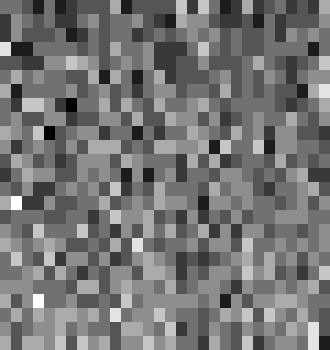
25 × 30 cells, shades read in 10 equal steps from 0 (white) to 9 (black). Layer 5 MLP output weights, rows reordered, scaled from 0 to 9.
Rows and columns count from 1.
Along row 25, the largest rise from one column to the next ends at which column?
30
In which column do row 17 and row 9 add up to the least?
16
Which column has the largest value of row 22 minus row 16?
11
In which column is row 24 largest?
17
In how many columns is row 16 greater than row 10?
11
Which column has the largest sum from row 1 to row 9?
7
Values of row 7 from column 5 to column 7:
5 5 4
